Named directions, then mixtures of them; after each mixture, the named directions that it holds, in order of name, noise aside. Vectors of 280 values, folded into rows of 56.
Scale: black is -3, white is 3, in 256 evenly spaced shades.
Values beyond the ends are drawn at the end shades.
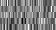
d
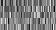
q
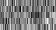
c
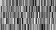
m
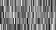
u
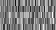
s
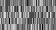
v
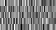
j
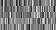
q.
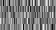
s, u.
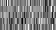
d, s.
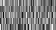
j, m, u.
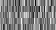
m, s.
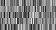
j, s, v.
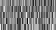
c, m, u.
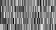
c, m, u.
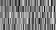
q, s.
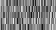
m.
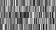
s, v.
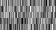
d, s, u.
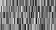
m.
